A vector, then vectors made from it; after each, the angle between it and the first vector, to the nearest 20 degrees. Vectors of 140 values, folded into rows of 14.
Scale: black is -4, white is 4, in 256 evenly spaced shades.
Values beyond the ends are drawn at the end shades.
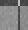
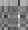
140 degrees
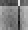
40 degrees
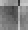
140 degrees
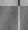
160 degrees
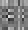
120 degrees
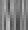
80 degrees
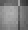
40 degrees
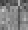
40 degrees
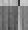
160 degrees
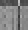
20 degrees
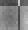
40 degrees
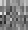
120 degrees
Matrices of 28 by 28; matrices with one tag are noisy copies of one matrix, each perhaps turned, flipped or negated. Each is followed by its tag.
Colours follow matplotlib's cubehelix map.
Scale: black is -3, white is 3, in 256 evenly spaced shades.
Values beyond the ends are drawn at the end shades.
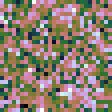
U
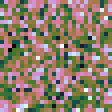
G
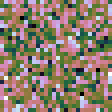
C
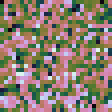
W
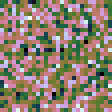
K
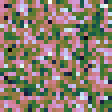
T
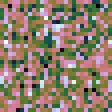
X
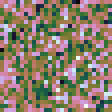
U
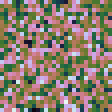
C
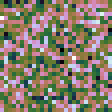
K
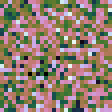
C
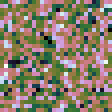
X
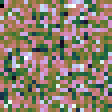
X
